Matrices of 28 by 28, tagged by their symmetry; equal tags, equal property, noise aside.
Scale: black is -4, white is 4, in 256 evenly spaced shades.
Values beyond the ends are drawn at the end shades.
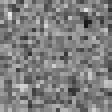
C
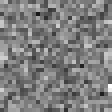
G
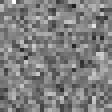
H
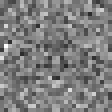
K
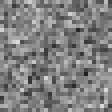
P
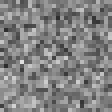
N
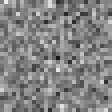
G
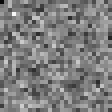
P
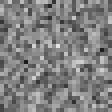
H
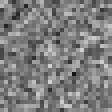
P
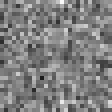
C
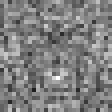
K
